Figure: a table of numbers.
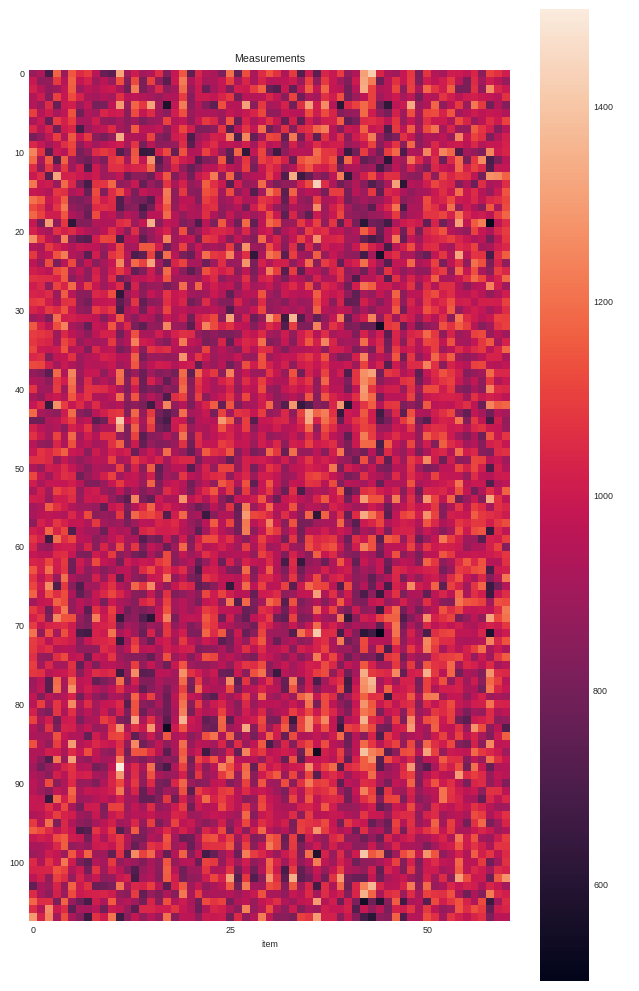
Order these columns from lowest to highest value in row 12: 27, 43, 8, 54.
43, 8, 27, 54
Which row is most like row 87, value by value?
38
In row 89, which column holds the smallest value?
36
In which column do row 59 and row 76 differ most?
50
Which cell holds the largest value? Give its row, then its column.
88, 11
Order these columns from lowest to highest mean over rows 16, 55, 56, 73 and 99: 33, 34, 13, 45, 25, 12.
45, 12, 34, 25, 33, 13
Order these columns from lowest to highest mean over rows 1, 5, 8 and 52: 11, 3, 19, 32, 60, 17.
17, 32, 60, 3, 19, 11
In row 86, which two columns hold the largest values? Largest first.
42, 50
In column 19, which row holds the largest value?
82
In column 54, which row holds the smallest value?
10
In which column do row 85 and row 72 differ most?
11
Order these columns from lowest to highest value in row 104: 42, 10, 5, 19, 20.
20, 10, 5, 19, 42
